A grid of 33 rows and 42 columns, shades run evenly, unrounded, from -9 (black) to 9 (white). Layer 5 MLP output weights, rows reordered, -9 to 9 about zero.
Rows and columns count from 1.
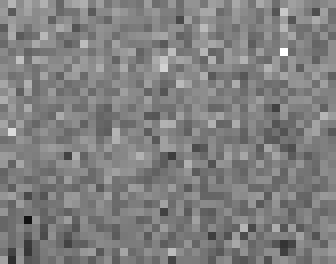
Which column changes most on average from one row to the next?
36
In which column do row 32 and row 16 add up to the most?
22
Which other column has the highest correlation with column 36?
26
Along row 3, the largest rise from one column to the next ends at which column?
24
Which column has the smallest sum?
4
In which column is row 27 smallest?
21
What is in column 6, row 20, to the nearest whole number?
1
